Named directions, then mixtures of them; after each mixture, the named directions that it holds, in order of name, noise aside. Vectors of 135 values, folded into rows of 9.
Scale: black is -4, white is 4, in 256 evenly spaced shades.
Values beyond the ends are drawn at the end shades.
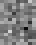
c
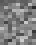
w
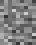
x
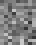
c, w, x.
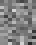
c, w, x.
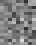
c, w.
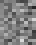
c, w.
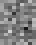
c.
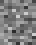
x.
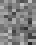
c, x.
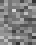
x.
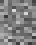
x.
